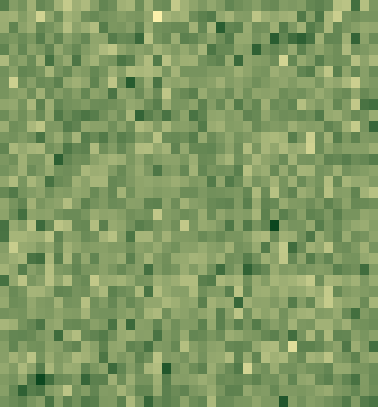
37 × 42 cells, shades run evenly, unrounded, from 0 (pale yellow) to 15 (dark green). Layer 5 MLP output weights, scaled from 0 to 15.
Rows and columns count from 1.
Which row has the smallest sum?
26
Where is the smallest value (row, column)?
2, 18
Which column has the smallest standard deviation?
20
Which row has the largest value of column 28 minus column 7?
21
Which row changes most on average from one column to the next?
6
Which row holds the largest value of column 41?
25
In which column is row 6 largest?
27
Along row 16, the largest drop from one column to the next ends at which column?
28
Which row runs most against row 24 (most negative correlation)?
37
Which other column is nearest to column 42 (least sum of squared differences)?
41
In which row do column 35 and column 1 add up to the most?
22
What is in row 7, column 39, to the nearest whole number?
7
